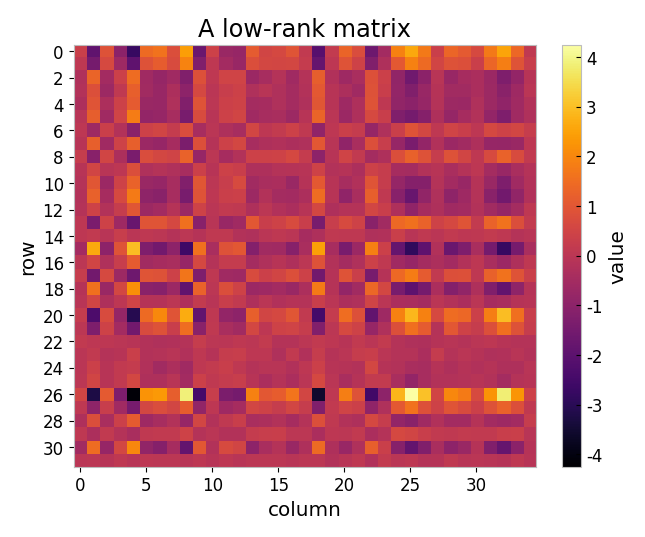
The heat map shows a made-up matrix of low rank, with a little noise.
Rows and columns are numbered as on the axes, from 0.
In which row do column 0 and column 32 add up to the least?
15
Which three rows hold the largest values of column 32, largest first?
26, 20, 0
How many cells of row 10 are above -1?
31
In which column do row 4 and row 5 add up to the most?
4
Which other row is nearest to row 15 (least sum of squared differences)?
18
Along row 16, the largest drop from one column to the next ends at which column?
5
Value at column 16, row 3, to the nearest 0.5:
-0.5
